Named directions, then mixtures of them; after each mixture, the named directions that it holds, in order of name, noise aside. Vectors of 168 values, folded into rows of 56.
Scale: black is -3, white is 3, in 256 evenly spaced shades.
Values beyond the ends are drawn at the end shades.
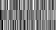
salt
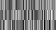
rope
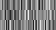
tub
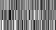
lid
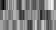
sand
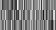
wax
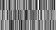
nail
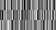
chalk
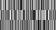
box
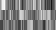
box, sand.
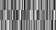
chalk, wax.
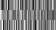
salt.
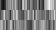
sand, tub.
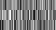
box, lid, tub.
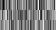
nail, sand.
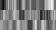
sand.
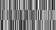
nail, salt.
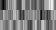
sand.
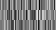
box, nail, tub.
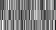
chalk, lid, sand.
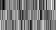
nail, sand.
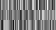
nail, salt.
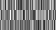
box.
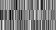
lid, salt.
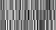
tub.
